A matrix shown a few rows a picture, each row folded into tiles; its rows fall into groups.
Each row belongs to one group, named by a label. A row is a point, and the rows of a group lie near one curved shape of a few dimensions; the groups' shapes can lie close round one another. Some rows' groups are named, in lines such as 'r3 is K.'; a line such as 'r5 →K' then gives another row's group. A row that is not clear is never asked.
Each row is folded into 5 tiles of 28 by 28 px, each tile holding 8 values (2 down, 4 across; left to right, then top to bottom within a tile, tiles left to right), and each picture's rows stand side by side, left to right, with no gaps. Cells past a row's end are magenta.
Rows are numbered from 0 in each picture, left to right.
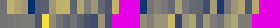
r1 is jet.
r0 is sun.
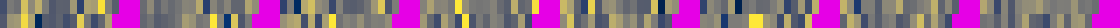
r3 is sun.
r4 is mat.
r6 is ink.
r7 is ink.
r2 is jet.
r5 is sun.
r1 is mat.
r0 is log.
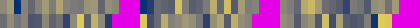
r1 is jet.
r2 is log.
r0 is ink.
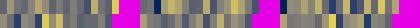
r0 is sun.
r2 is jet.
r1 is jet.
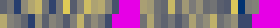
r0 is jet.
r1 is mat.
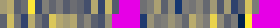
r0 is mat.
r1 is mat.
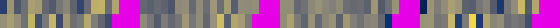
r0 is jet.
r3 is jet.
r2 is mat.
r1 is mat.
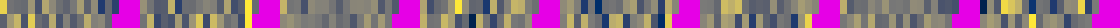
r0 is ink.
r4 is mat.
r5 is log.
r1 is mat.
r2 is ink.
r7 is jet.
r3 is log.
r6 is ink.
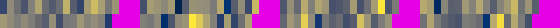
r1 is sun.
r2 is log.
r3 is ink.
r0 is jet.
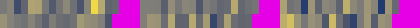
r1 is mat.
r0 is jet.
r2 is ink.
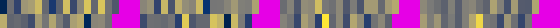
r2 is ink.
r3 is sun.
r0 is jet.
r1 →ink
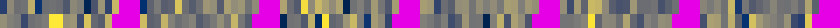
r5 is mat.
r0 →sun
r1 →jet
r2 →ink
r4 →ink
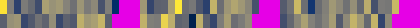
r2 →mat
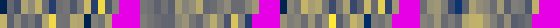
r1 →mat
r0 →jet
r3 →sun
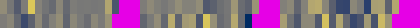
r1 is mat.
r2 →log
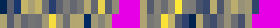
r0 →jet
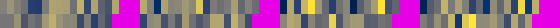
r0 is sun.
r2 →jet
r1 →ink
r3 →jet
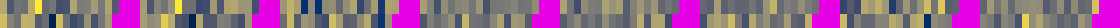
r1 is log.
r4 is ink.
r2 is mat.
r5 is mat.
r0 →log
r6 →jet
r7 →sun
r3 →ink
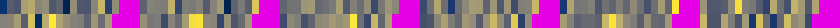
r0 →jet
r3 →mat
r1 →sun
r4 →sun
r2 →mat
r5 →log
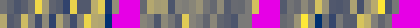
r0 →log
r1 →sun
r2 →log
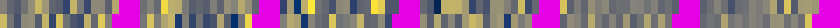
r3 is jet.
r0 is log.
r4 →ink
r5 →mat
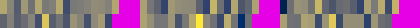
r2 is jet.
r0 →ink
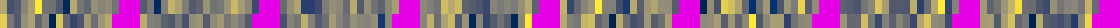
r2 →mat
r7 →log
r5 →jet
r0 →log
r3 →log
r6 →log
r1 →jet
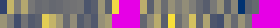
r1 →ink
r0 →sun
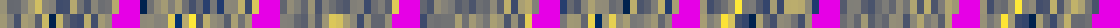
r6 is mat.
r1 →jet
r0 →log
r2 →sun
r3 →mat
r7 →log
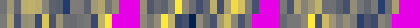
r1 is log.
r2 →ink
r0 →log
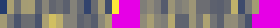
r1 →mat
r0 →sun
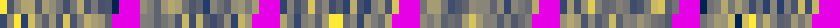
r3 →sun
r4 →jet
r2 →sun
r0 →ink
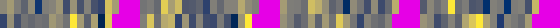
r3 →sun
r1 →log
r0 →mat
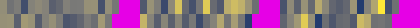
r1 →jet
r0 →ink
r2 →log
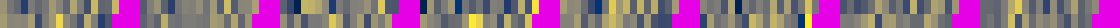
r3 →sun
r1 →mat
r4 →sun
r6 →jet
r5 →mat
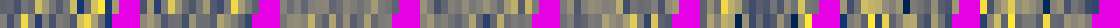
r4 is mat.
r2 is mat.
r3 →ink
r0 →log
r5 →log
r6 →ink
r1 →jet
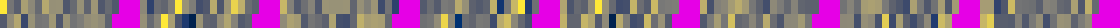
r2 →ink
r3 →log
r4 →log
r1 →log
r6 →log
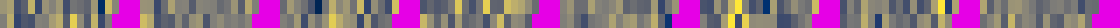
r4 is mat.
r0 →mat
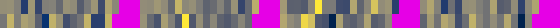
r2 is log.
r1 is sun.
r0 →mat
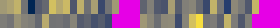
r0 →sun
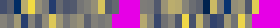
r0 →jet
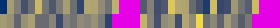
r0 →jet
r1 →sun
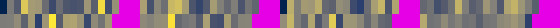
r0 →jet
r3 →jet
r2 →jet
